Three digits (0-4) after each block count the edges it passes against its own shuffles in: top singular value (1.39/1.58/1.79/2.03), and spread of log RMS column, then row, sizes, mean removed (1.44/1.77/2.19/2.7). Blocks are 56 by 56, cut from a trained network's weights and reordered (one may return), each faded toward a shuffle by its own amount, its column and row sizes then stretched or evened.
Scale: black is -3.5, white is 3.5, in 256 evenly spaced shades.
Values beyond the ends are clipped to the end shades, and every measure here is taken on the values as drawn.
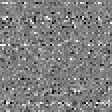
0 0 4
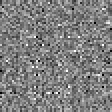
2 0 1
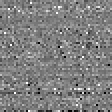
0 1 3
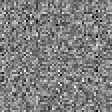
3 1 0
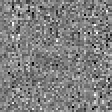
0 3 0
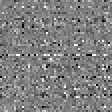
1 2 4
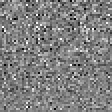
1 1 3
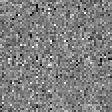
0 1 2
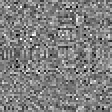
3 0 2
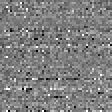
0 1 3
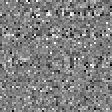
3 0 3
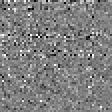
1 2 3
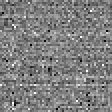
1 1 0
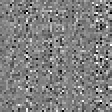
2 4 2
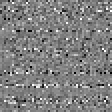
2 0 4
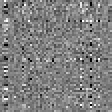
4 3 2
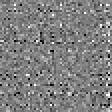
2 2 3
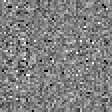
1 1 0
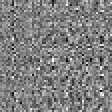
4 3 1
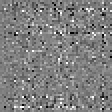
0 3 3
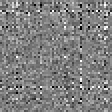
4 3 3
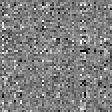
2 3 3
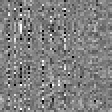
3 4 1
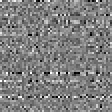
4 0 4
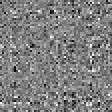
3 3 3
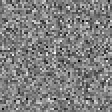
2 1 2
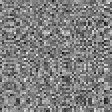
4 1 0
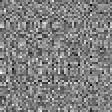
4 1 1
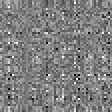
3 3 2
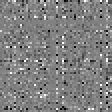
2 4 4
